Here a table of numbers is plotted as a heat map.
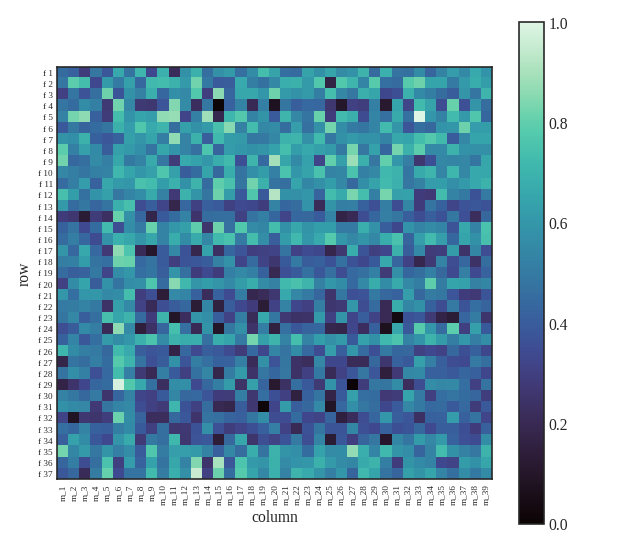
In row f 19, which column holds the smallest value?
m_20
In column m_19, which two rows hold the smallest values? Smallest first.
f 31, f 22
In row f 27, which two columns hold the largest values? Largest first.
m_6, m_7
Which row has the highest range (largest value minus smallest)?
f 29
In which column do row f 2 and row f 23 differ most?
m_11
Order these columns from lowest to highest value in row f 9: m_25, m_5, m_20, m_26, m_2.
m_2, m_5, m_26, m_25, m_20
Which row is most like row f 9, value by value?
f 12
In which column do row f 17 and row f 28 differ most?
m_31
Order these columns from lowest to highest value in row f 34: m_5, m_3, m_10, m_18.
m_18, m_5, m_10, m_3
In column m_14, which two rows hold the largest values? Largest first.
f 5, f 8
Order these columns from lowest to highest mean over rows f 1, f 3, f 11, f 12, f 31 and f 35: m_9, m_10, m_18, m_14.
m_14, m_10, m_9, m_18
